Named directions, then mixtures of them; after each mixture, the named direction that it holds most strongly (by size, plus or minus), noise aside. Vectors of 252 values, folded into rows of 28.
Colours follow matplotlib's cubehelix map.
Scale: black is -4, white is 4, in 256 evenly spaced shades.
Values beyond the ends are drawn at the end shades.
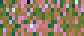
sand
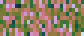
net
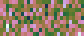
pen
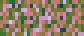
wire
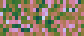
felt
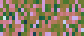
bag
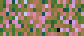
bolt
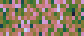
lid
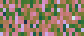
bag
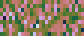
bag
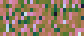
pen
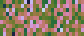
sand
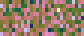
lid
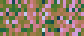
bolt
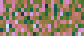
pen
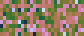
bag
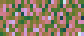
wire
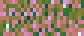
pen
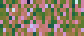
sand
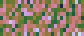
wire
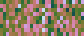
lid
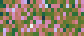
sand
